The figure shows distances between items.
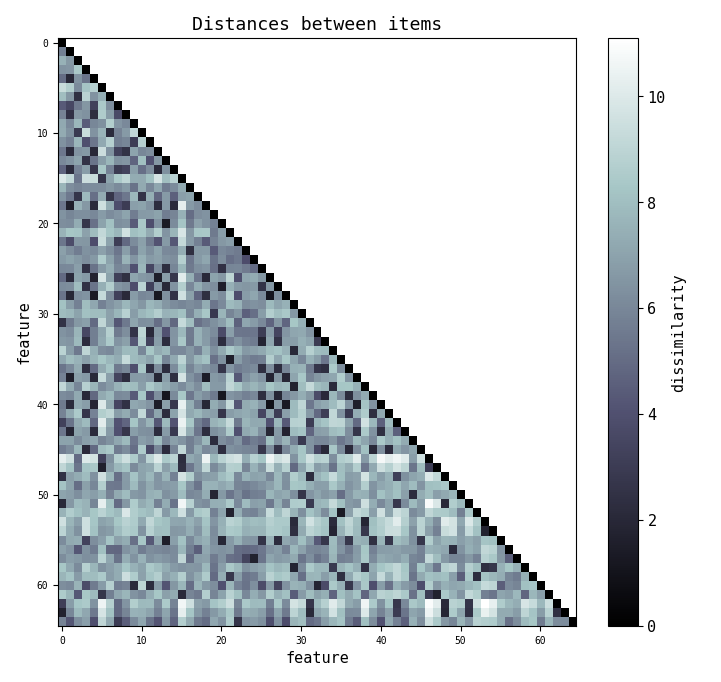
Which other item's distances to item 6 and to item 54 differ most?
53
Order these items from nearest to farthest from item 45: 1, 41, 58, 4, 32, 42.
41, 32, 4, 1, 42, 58
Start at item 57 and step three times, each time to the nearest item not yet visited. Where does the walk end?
16
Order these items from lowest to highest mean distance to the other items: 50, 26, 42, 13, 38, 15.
13, 26, 50, 42, 38, 15
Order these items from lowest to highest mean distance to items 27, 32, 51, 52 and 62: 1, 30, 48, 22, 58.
48, 22, 1, 30, 58
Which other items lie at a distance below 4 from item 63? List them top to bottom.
0, 31, 42, 48, 51, 62
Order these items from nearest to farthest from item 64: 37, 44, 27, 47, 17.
37, 17, 27, 44, 47
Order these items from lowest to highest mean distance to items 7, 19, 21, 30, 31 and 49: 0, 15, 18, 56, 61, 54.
56, 0, 18, 61, 54, 15
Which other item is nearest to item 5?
47
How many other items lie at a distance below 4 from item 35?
3
